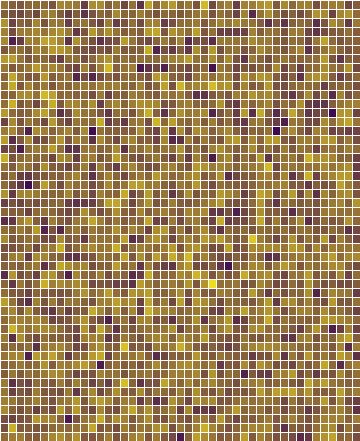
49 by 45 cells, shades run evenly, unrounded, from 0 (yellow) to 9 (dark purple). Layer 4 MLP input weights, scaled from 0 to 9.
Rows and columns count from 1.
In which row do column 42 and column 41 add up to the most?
13
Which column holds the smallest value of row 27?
32
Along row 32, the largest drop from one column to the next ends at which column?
18
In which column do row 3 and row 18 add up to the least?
1
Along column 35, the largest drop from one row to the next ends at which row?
16
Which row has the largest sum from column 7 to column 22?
36
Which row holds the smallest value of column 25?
31
